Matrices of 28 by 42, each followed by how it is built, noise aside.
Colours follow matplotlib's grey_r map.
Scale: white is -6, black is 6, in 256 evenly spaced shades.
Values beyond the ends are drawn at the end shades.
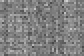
blocks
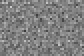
repeating columns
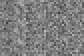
repeating rows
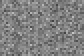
repeating rows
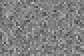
repeating rows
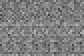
repeating columns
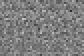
repeating columns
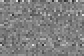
uneven rows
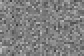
repeating rows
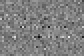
uneven rows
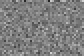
uneven rows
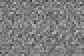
repeating columns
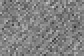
Hankel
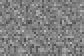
repeating columns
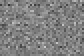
uneven rows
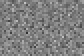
repeating columns
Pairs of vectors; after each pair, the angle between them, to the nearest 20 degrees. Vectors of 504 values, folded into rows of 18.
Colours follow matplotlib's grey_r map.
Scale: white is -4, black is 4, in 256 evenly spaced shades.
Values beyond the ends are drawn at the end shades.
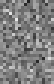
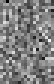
60 degrees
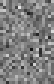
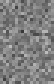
80 degrees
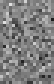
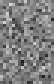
20 degrees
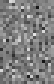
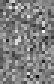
40 degrees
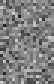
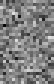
20 degrees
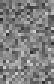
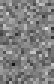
120 degrees
